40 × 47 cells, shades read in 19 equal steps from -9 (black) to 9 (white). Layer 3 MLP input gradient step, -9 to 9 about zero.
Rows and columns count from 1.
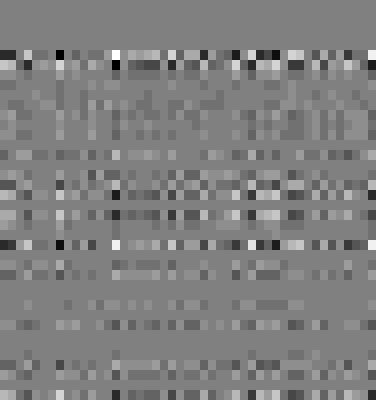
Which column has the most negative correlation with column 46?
43
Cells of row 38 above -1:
30
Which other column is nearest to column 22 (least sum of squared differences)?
4
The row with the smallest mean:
33
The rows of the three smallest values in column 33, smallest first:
6, 25, 37
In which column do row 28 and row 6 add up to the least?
8
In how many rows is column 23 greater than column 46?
7
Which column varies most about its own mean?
15
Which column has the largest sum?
40
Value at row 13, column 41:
-1
